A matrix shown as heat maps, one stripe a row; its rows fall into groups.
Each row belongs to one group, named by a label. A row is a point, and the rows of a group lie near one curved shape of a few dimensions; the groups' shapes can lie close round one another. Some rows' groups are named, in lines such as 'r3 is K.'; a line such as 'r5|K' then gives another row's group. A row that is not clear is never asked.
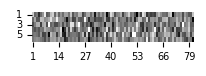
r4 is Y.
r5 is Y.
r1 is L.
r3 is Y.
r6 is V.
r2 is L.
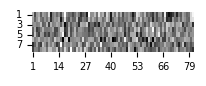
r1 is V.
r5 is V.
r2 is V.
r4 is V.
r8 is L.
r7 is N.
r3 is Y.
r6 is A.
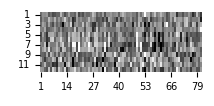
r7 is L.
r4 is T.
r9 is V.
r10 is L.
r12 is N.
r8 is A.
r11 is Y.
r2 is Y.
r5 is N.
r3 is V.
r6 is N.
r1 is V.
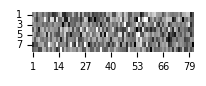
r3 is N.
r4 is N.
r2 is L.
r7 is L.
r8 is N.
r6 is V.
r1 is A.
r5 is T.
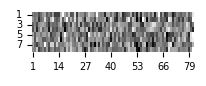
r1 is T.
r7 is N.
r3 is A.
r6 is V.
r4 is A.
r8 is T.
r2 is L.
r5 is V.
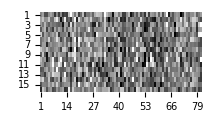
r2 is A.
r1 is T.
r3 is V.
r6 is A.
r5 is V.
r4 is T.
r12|Y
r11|L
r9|N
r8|A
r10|L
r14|N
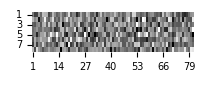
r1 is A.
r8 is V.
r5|L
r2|L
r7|V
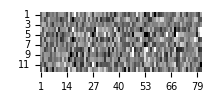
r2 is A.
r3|T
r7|T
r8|T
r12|N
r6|A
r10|V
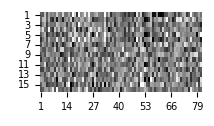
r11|T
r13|Y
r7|V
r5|T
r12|N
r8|A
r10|N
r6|L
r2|V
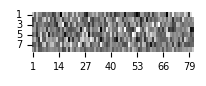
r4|T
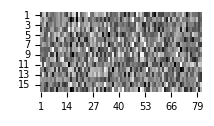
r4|N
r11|V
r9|Y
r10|A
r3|L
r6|A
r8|N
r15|T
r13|N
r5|N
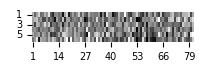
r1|A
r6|L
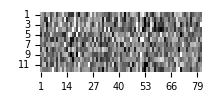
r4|L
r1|A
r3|L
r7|Y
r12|N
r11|T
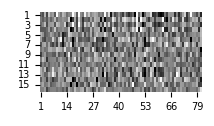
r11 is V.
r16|T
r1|L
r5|T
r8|L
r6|L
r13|N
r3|L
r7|V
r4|Y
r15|N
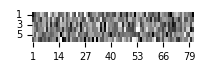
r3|T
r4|T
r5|V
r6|Y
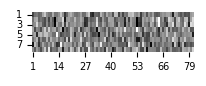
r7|N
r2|V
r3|V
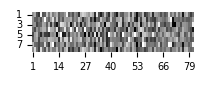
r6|L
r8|N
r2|N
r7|L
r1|N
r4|L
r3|T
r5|Y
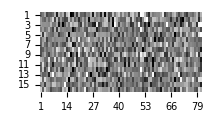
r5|V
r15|Y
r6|L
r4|Y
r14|V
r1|Y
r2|T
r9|Y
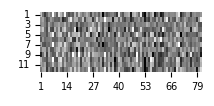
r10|L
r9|L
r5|N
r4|N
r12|T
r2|T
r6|V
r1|N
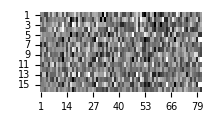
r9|A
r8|L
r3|A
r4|A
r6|V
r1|N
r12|T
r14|Y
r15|V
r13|L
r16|Y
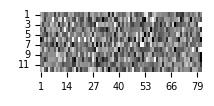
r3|V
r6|L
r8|V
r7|Y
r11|Y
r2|L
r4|Y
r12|N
